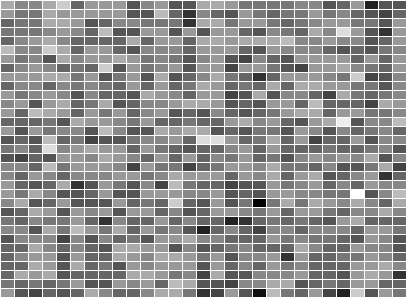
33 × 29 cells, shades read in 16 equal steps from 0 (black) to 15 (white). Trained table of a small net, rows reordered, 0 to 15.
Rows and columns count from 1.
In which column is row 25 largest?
26
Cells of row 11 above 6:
18
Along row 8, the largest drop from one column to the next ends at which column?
9
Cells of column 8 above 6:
22
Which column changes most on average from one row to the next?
8
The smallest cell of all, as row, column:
23, 19
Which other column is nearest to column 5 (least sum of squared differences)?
1
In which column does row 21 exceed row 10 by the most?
13
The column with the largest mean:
4
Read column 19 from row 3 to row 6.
9 5 10 5
